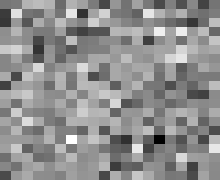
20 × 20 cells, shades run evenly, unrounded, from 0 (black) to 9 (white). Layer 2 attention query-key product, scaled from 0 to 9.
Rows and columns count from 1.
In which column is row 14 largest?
3
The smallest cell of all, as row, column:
16, 15
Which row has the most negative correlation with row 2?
9
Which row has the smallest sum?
1
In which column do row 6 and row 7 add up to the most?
17
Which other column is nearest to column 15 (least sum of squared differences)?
19
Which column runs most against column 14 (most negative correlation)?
20
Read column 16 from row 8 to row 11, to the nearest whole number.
6 6 3 5
